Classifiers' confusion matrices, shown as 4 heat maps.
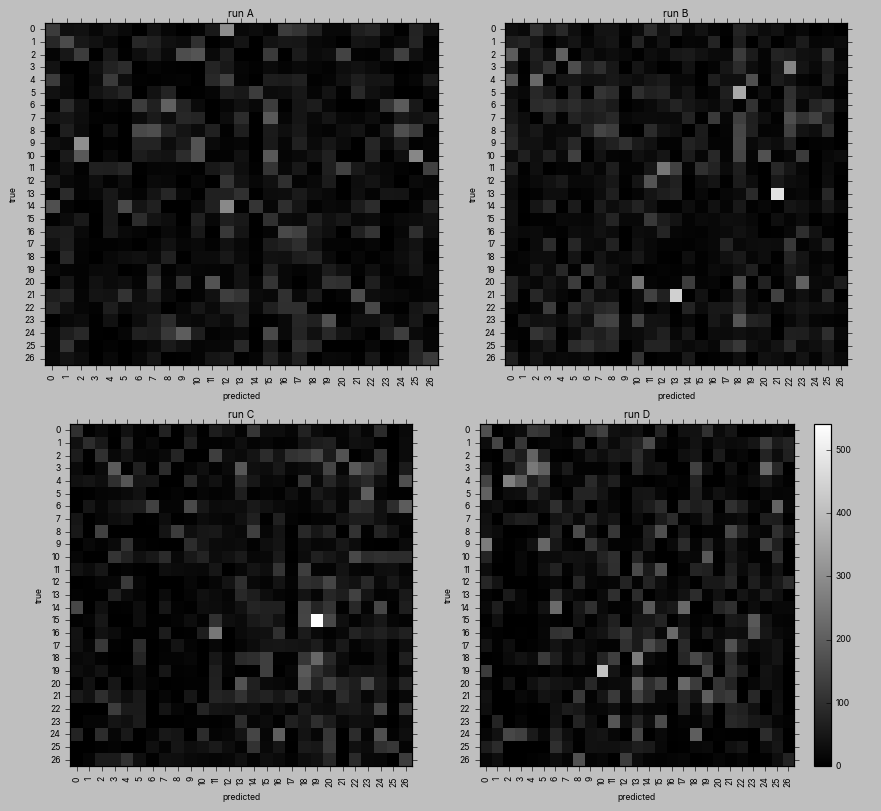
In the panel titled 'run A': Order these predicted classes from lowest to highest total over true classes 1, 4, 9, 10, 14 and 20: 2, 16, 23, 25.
23, 16, 25, 2
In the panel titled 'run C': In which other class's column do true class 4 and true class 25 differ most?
26
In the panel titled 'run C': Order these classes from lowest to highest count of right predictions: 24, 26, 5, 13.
5, 13, 26, 24
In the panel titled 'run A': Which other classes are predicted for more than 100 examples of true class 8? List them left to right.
6, 7, 24, 25
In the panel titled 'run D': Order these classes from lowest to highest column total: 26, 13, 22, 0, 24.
26, 22, 24, 0, 13
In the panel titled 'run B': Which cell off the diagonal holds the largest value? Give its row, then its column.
13, 21
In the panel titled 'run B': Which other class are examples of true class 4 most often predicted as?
2
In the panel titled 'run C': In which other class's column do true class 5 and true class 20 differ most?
18
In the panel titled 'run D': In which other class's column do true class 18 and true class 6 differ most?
13
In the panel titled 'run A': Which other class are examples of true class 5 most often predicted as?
14
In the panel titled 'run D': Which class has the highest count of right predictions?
16
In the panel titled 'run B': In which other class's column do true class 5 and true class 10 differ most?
18
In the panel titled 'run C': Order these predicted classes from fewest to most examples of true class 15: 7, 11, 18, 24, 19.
7, 24, 11, 18, 19
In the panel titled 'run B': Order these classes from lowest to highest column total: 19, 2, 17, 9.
9, 17, 19, 2
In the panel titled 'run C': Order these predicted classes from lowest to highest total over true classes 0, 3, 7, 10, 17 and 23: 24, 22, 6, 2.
6, 2, 24, 22
